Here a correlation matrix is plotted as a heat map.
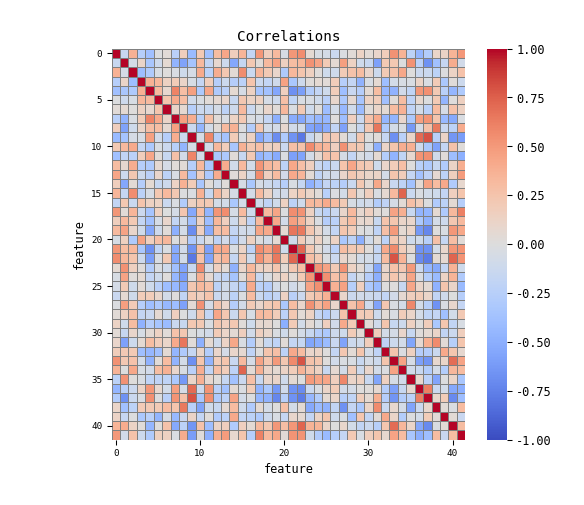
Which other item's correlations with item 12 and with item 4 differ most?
21
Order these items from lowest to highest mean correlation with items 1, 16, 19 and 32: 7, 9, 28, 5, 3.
7, 9, 5, 3, 28
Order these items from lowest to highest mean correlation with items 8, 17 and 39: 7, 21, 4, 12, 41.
4, 7, 12, 21, 41
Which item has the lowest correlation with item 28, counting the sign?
39
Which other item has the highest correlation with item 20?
3
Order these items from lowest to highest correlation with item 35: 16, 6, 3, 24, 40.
6, 3, 40, 16, 24
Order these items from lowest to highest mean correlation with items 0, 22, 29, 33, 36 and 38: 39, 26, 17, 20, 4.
4, 26, 20, 39, 17
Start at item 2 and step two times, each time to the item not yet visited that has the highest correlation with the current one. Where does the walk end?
34
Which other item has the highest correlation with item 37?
9
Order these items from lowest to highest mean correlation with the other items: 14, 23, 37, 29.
37, 14, 29, 23
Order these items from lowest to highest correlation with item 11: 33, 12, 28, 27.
33, 12, 28, 27
